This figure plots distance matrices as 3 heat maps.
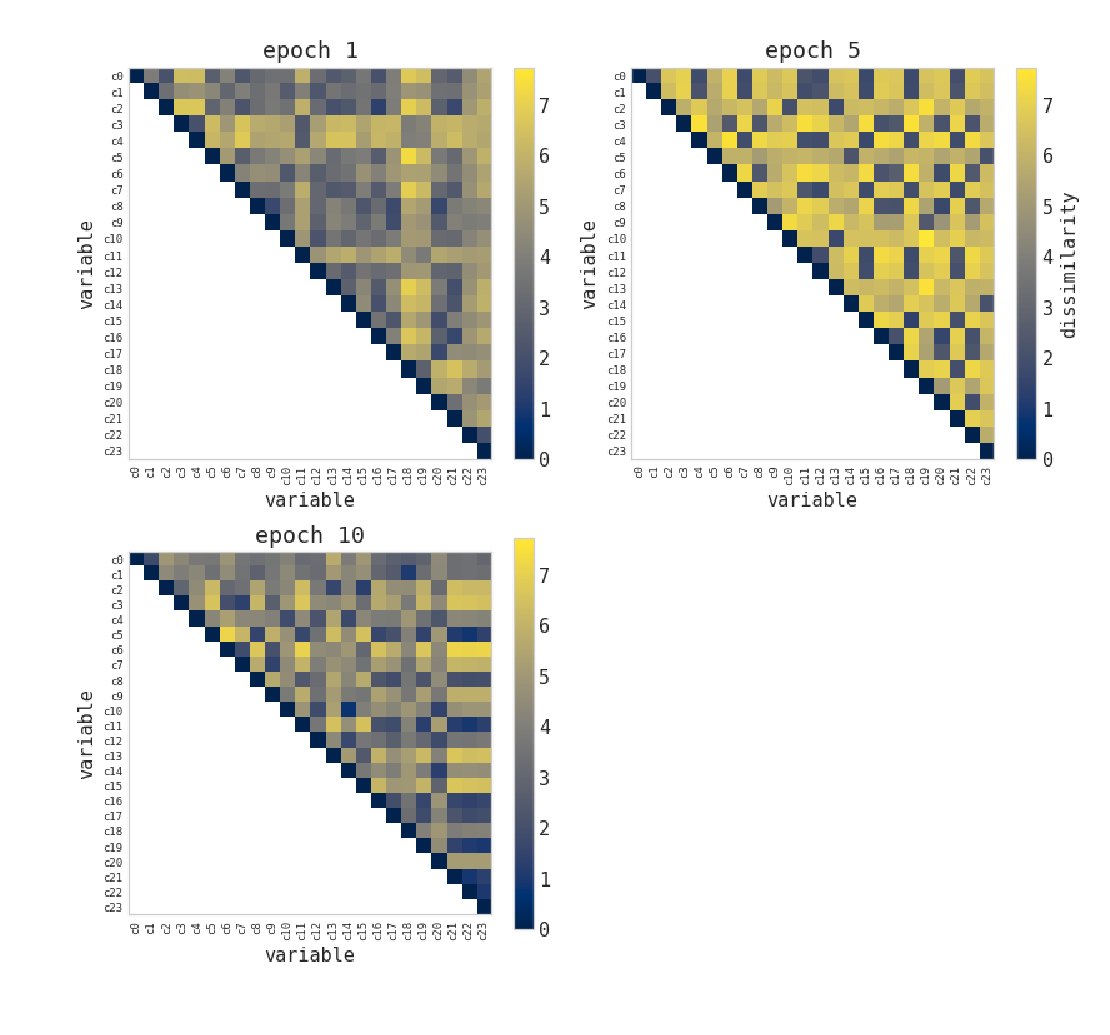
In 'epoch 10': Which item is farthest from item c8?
c6
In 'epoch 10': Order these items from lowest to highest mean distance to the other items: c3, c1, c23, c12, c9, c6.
c12, c1, c23, c9, c3, c6
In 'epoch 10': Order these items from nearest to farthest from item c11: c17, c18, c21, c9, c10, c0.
c21, c17, c0, c18, c10, c9
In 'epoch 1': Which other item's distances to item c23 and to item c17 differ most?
c20
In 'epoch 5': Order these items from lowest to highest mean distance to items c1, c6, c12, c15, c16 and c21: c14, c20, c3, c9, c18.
c18, c20, c3, c9, c14
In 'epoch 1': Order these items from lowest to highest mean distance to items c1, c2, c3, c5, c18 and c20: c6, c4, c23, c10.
c10, c6, c4, c23
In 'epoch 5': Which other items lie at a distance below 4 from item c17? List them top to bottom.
c3, c6, c8, c16, c20, c22
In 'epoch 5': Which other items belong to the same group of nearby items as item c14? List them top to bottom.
c5, c23
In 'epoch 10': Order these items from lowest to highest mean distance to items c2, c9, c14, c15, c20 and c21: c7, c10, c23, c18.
c10, c7, c18, c23
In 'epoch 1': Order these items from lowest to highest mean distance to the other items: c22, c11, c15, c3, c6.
c15, c6, c22, c11, c3
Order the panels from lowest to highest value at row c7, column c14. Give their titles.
epoch 1, epoch 10, epoch 5
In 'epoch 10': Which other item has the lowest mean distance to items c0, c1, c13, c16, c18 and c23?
c17
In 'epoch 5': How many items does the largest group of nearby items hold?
9
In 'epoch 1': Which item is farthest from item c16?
c18
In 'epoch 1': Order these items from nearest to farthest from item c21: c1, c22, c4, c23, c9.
c1, c9, c22, c23, c4
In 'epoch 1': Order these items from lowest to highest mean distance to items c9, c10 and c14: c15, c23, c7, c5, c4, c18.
c7, c15, c5, c23, c18, c4
